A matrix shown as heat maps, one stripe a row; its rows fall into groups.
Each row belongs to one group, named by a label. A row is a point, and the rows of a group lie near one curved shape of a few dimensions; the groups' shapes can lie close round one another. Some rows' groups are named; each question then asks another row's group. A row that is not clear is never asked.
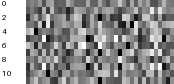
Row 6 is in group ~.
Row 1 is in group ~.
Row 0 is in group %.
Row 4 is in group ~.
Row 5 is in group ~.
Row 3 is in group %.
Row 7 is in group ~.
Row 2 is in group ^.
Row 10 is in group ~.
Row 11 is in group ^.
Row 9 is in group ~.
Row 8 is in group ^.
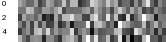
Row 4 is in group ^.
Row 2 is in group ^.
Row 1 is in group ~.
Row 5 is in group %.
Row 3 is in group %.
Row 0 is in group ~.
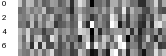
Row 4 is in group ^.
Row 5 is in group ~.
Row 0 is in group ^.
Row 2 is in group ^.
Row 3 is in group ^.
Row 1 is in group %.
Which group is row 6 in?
%
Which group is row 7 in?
^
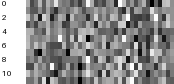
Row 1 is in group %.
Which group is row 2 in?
~
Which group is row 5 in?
~
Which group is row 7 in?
~
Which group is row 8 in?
^
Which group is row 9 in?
%
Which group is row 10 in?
^
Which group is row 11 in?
%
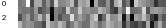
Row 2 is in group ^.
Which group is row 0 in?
^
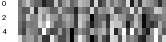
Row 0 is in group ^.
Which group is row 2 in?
^
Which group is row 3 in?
^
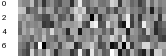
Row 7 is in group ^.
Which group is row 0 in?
^
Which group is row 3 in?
^
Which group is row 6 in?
%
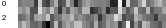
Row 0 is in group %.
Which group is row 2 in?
^
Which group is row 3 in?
^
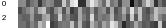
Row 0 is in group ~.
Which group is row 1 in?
%
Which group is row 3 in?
^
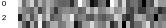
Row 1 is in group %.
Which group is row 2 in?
^
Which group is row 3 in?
%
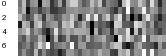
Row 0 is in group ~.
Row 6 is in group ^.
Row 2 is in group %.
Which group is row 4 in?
^
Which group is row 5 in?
%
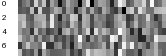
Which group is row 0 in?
~
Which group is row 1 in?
%
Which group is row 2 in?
~
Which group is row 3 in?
~
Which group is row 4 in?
%
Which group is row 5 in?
^
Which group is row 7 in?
%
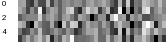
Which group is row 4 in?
%
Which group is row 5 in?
^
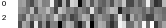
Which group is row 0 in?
~
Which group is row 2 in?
~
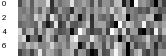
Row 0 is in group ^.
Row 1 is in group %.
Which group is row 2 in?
~
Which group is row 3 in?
%
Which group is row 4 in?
^
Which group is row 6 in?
~
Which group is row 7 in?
^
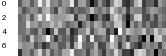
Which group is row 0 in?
^
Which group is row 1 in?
%
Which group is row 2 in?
^
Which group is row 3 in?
~
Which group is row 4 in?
%
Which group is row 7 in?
^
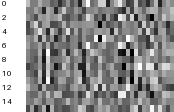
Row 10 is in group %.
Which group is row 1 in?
%
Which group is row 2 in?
^
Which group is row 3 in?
^
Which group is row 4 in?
~
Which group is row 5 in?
%
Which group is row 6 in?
^
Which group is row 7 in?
%
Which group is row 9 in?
%
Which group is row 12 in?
%
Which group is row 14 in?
%
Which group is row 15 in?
~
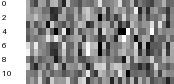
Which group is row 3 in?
~
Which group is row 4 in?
%
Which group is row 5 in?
^
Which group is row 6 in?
^
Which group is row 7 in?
^
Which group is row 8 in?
%
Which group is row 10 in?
^
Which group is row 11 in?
~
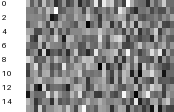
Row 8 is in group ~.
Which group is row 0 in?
%
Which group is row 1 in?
^
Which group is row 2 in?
^
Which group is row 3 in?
~
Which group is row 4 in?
~
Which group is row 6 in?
%
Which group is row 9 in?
^
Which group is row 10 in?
^
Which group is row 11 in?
~
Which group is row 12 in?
~
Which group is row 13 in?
^
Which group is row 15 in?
~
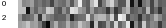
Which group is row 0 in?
^
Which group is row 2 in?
%
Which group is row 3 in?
^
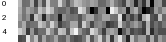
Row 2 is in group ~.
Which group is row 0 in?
~
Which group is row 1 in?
^
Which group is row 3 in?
~
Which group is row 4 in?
~
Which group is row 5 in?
~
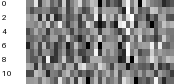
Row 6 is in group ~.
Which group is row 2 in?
%
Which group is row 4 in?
~
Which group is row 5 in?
%
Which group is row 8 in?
%
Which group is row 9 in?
~
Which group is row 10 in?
~
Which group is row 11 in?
~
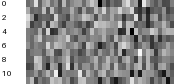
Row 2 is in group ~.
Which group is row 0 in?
^
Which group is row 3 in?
%
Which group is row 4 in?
%
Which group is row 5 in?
~
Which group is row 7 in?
%
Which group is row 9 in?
~
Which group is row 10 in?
^
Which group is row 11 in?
~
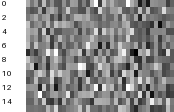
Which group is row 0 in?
%
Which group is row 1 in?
%
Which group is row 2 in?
^
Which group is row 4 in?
%
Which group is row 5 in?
~
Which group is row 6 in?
^
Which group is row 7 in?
^
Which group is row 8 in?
%
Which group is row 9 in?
~
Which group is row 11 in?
%
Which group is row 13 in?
~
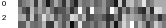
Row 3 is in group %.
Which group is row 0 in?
%
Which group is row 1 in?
^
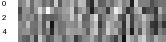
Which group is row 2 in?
^
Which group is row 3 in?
^
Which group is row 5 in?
%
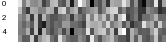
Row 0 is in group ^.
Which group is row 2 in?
%
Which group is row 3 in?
~
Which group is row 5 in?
%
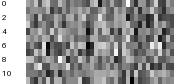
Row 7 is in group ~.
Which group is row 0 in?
~
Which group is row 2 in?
~
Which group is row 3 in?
%
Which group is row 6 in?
~
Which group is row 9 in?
~
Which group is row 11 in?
%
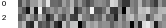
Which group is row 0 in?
^
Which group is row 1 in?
%
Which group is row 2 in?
%
